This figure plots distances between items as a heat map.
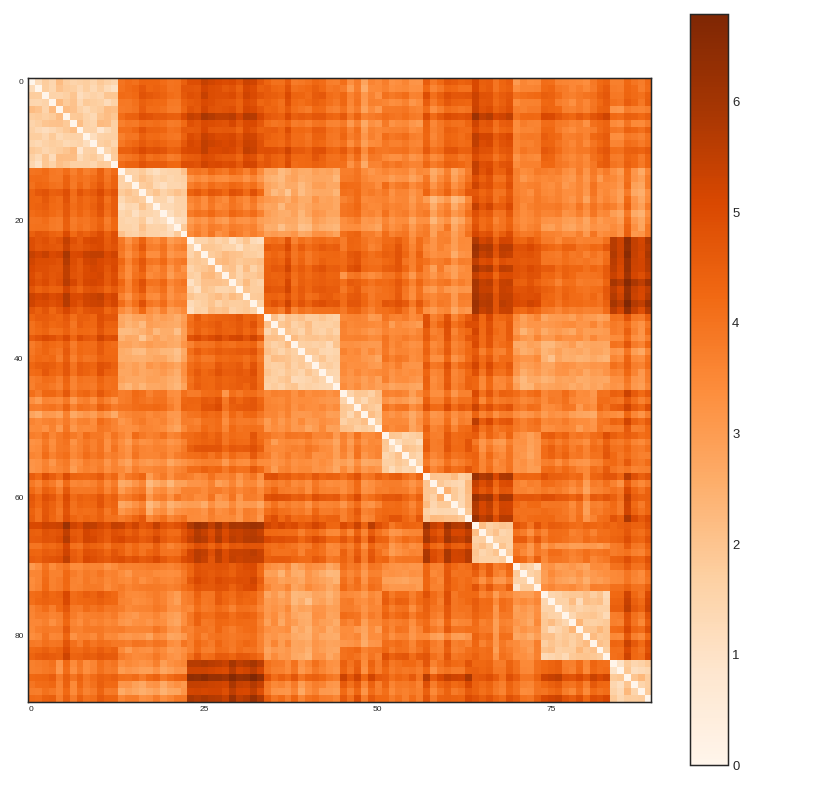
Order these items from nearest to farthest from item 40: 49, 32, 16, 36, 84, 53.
36, 16, 49, 84, 53, 32
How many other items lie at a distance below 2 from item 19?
9
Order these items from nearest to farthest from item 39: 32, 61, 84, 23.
84, 61, 23, 32
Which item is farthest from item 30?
86
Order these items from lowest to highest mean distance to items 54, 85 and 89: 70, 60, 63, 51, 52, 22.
52, 51, 22, 70, 60, 63
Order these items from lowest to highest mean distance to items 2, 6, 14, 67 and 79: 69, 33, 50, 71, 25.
50, 71, 69, 33, 25
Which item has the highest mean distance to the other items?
64
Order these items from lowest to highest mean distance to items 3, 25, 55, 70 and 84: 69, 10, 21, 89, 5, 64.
21, 10, 5, 89, 69, 64
